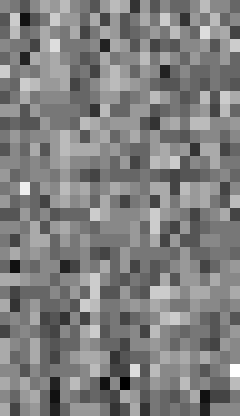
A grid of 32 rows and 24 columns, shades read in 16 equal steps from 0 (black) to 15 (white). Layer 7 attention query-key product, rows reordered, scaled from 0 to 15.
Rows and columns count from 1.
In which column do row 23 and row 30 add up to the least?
11
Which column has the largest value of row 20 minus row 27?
13
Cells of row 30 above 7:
13
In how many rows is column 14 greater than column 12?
15
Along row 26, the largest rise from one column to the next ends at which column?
16
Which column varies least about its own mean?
8
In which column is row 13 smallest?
14
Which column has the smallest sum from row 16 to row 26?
2
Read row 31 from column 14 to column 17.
9 5 7 6
